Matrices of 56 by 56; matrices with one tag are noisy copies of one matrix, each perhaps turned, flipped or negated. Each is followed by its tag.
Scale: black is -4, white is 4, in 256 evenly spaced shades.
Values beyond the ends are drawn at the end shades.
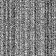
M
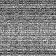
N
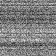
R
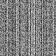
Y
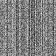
Y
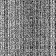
N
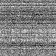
R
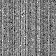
Y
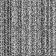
M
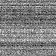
R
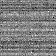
M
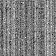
M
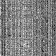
N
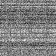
R
